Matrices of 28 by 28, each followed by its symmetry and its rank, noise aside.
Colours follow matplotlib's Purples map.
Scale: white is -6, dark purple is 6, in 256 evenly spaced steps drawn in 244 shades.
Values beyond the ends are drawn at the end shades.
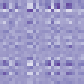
no symmetry, rank one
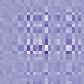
no symmetry, rank one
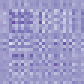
no symmetry, rank two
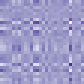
no symmetry, rank one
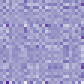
no symmetry, rank two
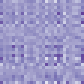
no symmetry, rank two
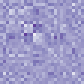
symmetric, rank three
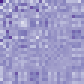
symmetric, rank three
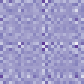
no symmetry, rank two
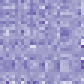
no symmetry, rank three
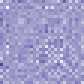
symmetric, rank three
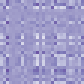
no symmetry, rank two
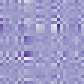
antisymmetric, rank two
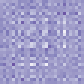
symmetric, rank two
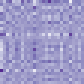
antisymmetric, rank two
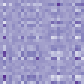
no symmetry, rank two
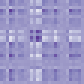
symmetric, rank one
